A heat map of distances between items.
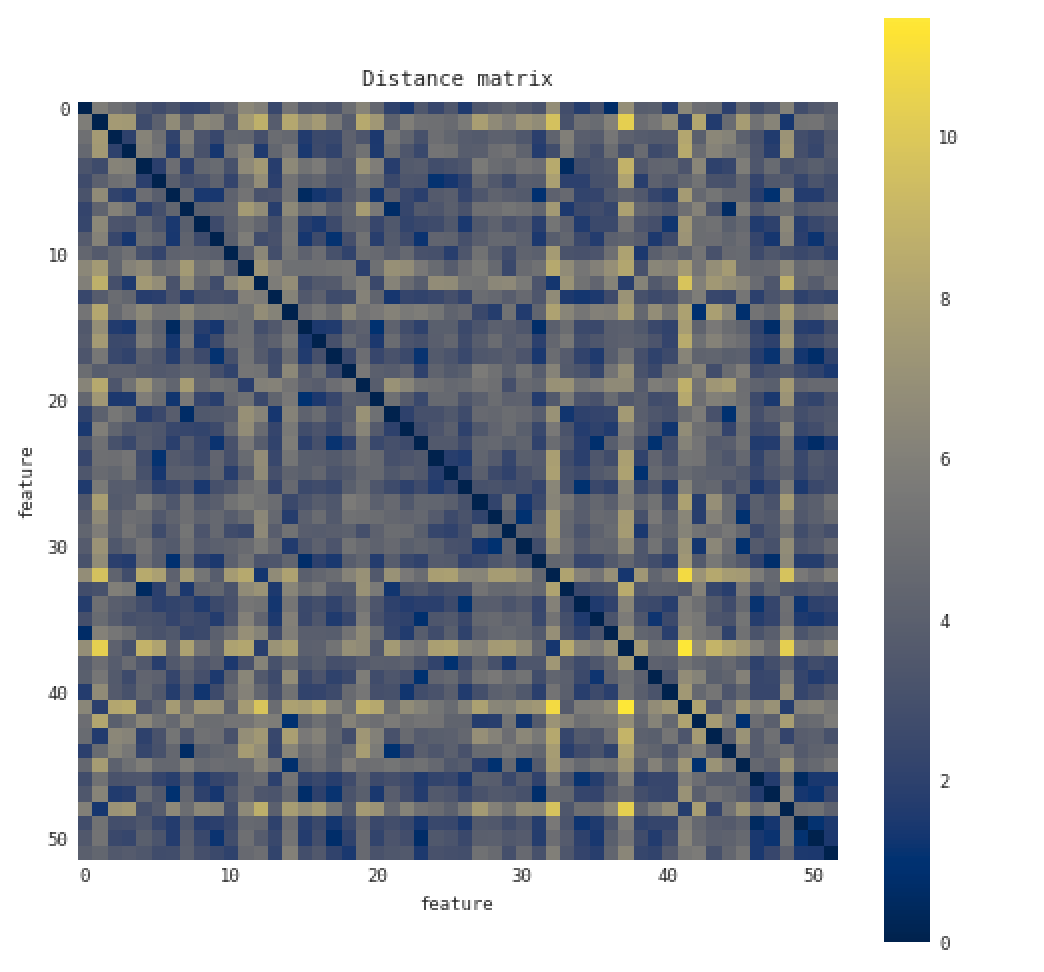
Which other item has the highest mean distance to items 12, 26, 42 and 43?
41
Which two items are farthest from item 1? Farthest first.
37, 32
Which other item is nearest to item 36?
0
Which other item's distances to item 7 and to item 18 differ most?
44
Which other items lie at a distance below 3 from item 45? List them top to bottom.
14, 27, 28, 30, 42
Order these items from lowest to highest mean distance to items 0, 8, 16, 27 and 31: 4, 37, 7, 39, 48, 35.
35, 39, 7, 4, 37, 48
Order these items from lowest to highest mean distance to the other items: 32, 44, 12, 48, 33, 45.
33, 44, 45, 12, 48, 32
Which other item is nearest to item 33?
4
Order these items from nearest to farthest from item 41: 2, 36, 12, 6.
36, 6, 2, 12
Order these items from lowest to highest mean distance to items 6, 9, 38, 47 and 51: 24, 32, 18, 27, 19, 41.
18, 24, 27, 19, 32, 41
